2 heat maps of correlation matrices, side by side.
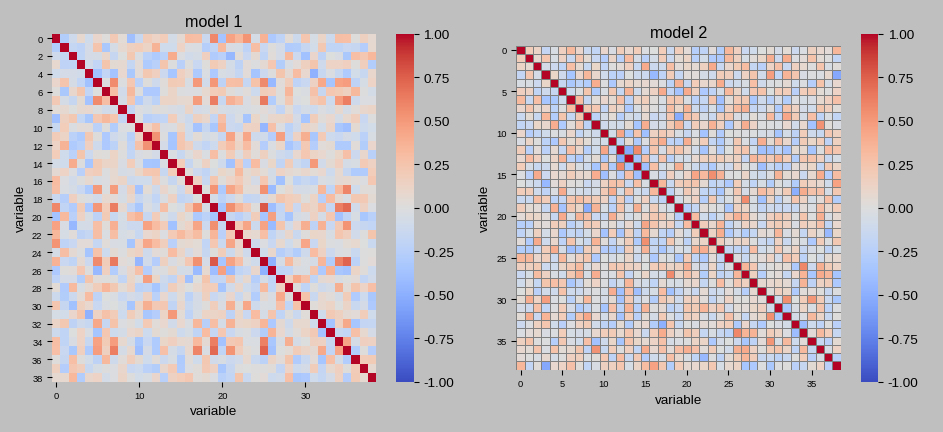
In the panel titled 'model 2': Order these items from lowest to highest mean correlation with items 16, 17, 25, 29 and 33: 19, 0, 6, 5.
19, 6, 0, 5
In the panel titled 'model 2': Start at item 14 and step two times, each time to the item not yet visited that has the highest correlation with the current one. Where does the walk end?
10
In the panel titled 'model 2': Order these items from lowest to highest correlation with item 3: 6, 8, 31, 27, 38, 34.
38, 6, 31, 34, 27, 8
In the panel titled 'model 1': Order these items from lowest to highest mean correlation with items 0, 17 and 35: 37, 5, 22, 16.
37, 16, 22, 5
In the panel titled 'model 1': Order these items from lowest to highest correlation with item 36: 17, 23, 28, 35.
35, 17, 23, 28
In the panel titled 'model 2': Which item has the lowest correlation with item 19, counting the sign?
8
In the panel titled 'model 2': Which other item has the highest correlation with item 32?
30
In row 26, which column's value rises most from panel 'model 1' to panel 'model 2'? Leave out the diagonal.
34
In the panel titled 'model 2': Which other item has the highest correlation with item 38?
16
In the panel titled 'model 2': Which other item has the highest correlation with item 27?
18
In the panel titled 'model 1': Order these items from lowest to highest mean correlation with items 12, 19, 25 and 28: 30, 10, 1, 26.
26, 10, 1, 30
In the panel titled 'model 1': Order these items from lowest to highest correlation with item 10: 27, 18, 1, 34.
34, 18, 27, 1
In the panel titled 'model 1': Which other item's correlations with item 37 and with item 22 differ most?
15
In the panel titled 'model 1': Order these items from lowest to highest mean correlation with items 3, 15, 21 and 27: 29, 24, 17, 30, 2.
2, 24, 17, 29, 30
